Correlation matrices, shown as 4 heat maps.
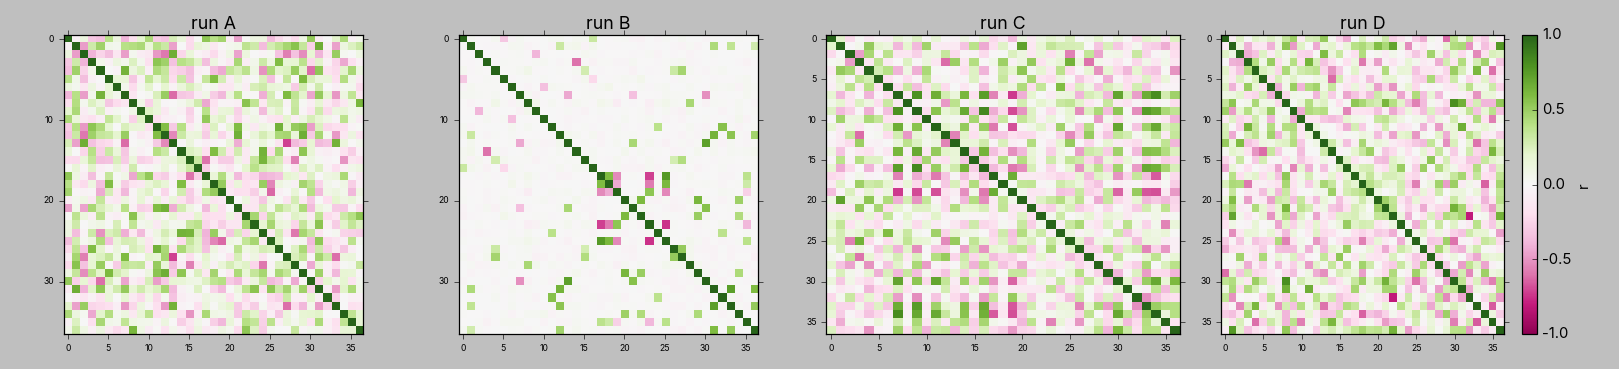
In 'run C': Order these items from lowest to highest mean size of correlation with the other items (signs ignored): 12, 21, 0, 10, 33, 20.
0, 10, 21, 12, 20, 33
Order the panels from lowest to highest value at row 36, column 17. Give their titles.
run C, run A, run B, run D
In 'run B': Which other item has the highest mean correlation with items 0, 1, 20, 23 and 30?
13
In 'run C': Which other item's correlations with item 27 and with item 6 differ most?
12
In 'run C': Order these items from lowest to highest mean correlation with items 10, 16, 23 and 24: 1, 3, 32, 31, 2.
32, 2, 31, 3, 1
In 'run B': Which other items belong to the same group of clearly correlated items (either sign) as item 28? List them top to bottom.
8
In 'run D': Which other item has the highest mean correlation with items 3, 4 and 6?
11
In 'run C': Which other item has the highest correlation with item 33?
9
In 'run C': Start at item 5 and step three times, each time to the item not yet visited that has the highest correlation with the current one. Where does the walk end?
25
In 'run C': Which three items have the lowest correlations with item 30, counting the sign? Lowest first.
19, 17, 29
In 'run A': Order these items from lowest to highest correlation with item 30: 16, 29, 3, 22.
3, 22, 29, 16
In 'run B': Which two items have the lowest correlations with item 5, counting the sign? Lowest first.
0, 16
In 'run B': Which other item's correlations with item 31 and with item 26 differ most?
33
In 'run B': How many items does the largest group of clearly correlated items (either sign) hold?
6
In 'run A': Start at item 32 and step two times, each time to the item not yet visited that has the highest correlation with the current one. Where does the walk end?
7
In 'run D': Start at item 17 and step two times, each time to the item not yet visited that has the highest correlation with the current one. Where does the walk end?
30
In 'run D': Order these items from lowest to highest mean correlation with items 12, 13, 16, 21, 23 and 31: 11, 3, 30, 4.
3, 11, 4, 30
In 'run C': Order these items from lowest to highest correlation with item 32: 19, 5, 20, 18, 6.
5, 18, 20, 6, 19
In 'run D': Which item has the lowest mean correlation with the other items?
25
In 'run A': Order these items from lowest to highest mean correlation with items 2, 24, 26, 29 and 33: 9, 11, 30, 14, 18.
9, 30, 11, 18, 14
